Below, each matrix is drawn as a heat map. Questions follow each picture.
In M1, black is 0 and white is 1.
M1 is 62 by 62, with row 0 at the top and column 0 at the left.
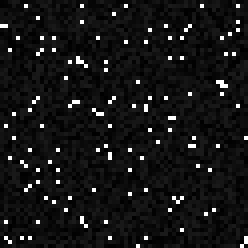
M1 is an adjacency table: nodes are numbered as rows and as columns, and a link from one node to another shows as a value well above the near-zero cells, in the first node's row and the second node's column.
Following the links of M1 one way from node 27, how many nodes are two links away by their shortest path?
8
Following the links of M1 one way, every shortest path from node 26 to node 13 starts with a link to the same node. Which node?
node 59
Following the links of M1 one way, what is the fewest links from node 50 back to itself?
5
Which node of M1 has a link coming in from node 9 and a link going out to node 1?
node 55
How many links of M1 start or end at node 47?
6
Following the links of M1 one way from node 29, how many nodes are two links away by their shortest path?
4
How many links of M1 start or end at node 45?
6
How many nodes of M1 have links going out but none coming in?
4
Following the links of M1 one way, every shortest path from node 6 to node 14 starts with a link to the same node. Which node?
node 41
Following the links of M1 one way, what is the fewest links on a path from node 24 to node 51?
5
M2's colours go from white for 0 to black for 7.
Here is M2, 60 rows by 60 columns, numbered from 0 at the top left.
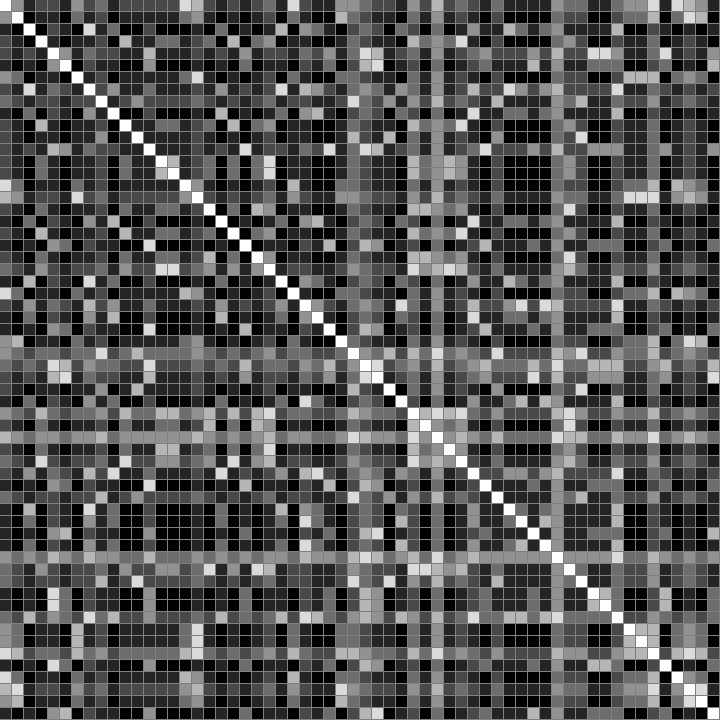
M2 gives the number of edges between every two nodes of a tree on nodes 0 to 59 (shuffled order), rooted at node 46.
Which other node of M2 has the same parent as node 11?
32
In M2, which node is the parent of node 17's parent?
34
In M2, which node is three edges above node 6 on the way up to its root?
36
